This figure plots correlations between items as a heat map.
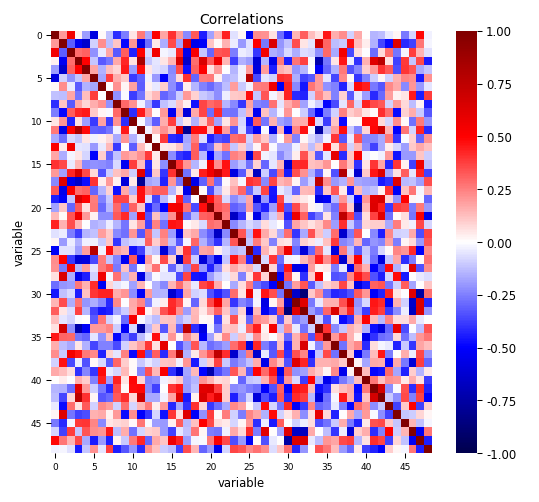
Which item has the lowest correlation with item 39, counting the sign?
20
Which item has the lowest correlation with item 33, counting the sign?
37
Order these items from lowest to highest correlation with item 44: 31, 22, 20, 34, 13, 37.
13, 37, 31, 22, 20, 34
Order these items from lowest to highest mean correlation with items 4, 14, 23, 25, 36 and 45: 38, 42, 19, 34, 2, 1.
1, 34, 38, 2, 42, 19
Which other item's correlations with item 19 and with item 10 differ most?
26
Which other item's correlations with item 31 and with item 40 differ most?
32
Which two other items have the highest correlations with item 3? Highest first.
11, 42
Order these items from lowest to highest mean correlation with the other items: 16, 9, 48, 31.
48, 9, 31, 16
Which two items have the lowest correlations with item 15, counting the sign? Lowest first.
30, 9
